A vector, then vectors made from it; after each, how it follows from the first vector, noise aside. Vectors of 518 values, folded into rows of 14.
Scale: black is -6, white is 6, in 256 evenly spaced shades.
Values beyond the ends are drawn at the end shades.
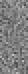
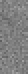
shrunk.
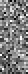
reversed, negated, scaled up.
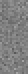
shrunk.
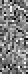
reversed, negated, scaled up.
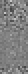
reversed, partly zeroed.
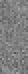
shrunk.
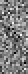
wrapped around, negated, scaled up.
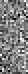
reversed, negated, scaled up.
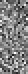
negated, scaled up.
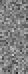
sign-scrambled.
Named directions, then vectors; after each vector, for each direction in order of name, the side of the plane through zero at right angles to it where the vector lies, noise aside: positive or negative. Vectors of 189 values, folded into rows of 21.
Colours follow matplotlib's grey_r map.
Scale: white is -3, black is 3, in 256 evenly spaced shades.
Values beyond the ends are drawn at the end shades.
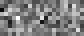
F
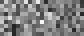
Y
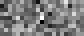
positive, negative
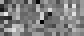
positive, negative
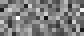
positive, positive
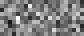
positive, positive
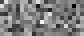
negative, positive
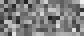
negative, negative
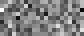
negative, negative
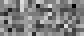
negative, positive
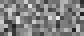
positive, positive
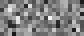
positive, positive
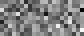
negative, negative
